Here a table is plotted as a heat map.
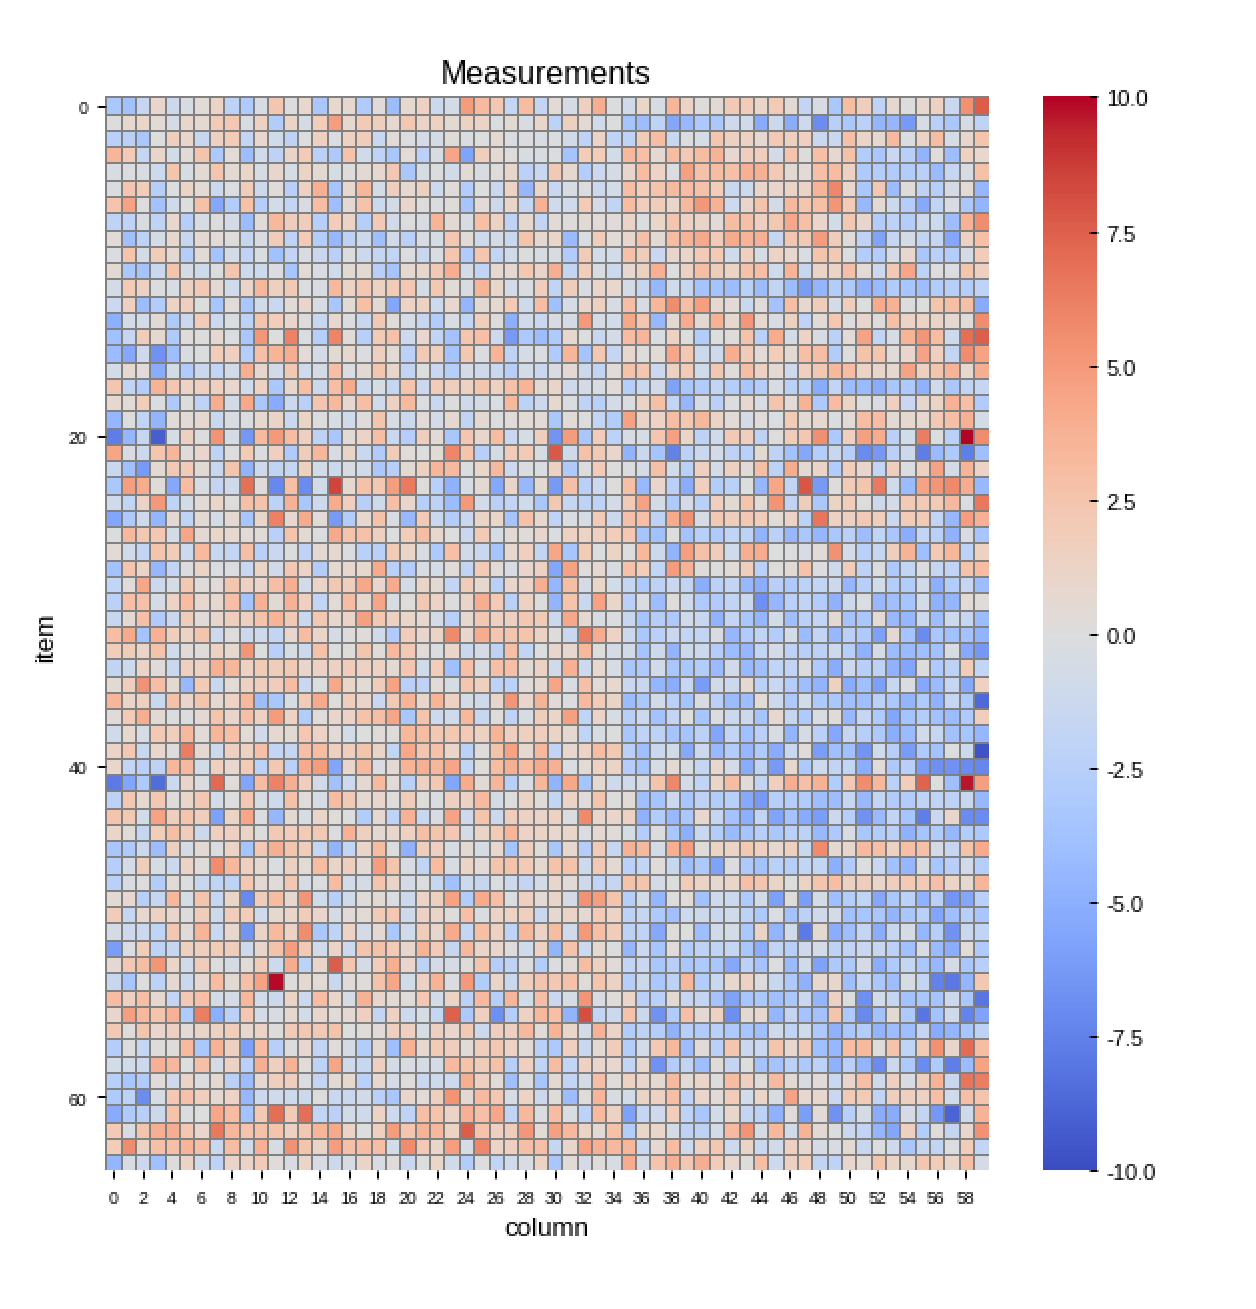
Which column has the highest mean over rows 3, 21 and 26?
23
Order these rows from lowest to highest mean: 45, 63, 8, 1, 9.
1, 9, 8, 45, 63
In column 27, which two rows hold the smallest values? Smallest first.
14, 13
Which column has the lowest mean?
57
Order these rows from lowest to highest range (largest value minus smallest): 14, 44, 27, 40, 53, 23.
44, 27, 40, 14, 23, 53
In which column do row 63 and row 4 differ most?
20
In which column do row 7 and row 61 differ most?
47
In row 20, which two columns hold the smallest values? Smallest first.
3, 0
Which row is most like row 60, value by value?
22
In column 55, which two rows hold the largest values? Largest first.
41, 20
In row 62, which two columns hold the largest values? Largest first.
24, 7
